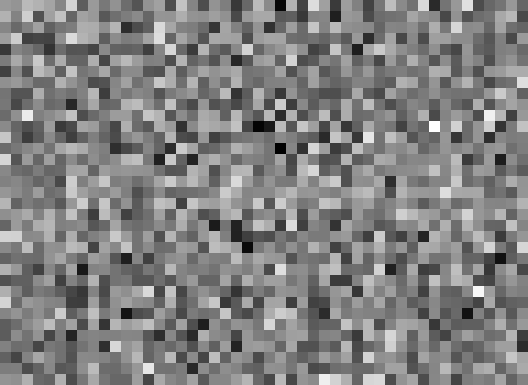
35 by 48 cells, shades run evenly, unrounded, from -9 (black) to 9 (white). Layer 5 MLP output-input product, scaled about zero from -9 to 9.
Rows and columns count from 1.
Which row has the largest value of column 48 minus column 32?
12
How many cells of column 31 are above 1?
13
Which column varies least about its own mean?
38
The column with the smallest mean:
10
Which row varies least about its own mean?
18
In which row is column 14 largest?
34
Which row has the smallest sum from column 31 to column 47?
24
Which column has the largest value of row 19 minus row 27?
8
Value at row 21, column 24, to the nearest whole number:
5
